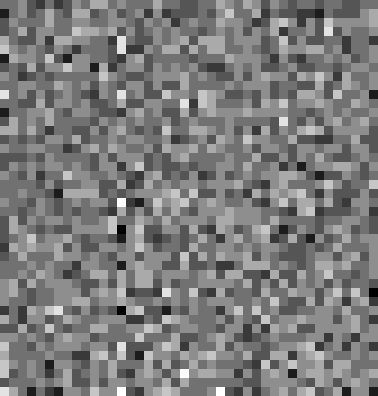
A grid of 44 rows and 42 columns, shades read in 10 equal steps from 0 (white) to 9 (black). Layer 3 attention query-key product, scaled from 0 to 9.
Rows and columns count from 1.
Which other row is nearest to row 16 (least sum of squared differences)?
25
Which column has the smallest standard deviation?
41
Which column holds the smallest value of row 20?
8
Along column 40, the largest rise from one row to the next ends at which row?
38
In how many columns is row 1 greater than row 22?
19
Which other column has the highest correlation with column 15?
16
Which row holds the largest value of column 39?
44
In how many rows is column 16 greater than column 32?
16
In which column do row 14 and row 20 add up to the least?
32
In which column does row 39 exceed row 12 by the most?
21
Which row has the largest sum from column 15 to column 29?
20
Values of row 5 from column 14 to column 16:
1 5 6
